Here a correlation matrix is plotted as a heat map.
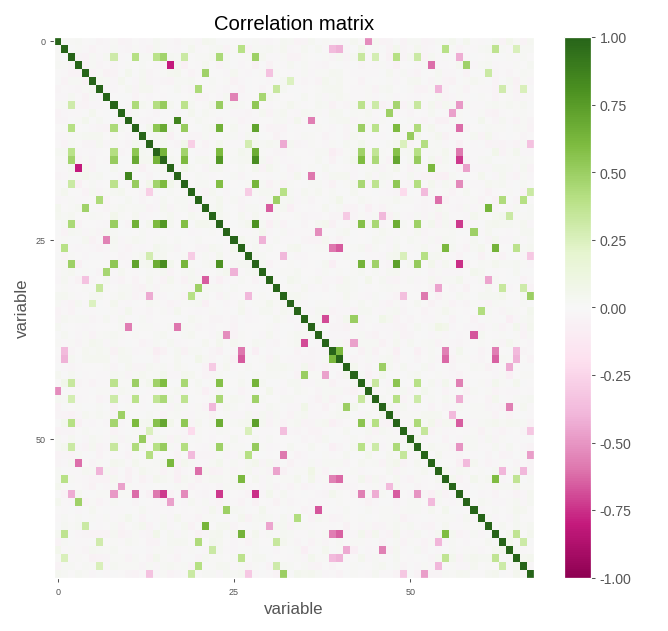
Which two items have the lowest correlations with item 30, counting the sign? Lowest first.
21, 61
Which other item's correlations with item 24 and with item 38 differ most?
35
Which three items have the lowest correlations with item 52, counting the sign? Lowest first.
32, 67, 19
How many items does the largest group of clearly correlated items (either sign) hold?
13
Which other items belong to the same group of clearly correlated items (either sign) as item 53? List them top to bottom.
3, 16, 58
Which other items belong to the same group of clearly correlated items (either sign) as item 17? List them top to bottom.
10, 36
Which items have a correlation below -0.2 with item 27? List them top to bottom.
19, 32, 67
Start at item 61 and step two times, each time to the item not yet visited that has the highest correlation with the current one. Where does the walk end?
4
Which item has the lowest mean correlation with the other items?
57
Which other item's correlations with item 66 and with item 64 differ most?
46
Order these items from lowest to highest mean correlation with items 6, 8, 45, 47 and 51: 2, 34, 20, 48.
34, 20, 2, 48
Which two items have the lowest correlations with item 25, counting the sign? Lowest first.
7, 29
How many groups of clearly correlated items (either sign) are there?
16
